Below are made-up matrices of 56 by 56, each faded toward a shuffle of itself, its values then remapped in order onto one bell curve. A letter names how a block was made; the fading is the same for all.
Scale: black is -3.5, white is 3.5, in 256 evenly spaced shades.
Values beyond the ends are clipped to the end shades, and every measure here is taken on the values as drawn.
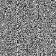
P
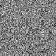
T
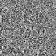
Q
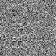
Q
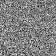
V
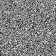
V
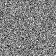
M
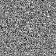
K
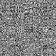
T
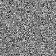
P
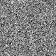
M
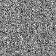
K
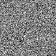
P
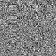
T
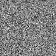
V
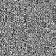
T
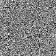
K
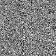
K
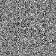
P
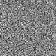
T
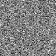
T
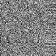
Q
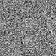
Q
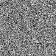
V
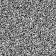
M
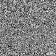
V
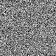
M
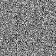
K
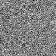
T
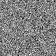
M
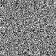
Q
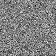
V
